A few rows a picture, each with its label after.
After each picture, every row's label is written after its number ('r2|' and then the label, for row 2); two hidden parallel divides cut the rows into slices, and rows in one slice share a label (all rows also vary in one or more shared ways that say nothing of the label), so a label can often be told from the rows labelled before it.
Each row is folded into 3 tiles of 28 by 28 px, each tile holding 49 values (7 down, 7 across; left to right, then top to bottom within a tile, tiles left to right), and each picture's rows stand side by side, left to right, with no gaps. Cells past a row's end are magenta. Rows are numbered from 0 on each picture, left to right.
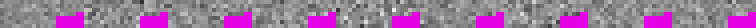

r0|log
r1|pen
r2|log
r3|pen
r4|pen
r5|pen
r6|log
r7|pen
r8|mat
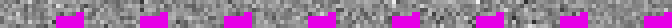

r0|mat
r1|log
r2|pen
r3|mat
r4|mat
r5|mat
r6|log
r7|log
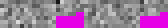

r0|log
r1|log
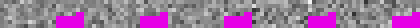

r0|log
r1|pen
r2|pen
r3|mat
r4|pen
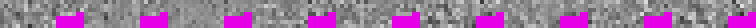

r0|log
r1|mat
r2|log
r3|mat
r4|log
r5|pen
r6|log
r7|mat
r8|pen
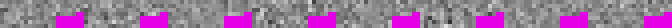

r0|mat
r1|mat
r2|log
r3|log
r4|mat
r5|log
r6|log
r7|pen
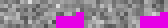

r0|mat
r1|log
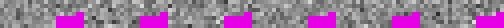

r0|pen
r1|mat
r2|pen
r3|mat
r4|log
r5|pen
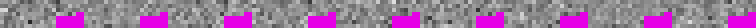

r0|pen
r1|pen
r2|pen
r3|pen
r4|log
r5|mat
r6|mat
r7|log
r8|mat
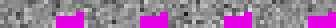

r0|pen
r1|log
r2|pen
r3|log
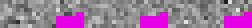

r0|pen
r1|mat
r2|mat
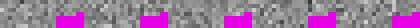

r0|mat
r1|mat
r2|log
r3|log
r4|mat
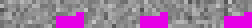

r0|log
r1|mat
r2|mat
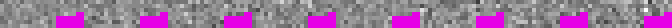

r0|mat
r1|pen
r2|log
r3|mat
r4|pen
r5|log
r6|mat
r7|pen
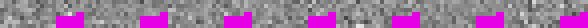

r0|mat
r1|log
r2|pen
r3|mat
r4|mat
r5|log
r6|log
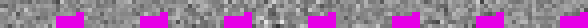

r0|log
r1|pen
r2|pen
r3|pen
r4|mat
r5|pen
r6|log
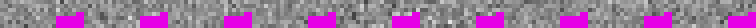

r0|pen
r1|log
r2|pen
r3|mat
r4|pen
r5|log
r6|log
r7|log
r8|mat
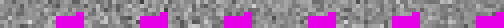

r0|pen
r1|log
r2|mat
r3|mat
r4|mat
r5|log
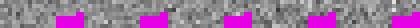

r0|pen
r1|log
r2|mat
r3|mat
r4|log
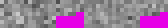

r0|log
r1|log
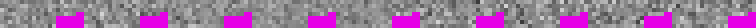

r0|mat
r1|mat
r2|mat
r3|mat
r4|log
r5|log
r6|pen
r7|mat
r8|log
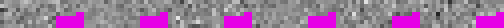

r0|mat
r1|mat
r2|pen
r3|pen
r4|mat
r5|pen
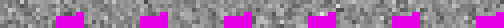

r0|pen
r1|pen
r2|log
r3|mat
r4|mat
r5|log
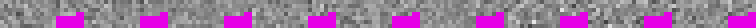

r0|log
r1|mat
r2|mat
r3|log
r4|pen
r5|mat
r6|log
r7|mat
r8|mat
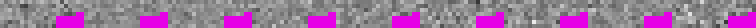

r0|pen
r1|log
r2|mat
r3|mat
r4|pen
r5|pen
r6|mat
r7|pen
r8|mat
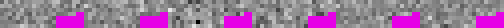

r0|mat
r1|log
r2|log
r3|pen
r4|mat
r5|pen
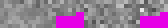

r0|mat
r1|pen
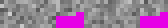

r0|mat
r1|pen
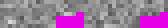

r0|mat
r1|mat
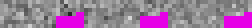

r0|pen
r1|mat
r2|log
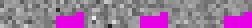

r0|mat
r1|pen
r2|mat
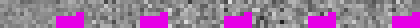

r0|log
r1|mat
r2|mat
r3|pen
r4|mat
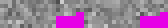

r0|log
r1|mat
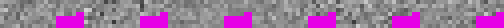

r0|pen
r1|pen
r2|log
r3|pen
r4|mat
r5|mat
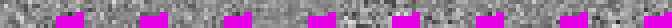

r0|log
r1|mat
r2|pen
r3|mat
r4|pen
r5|pen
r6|log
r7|pen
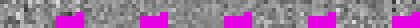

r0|log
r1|mat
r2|pen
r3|log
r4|mat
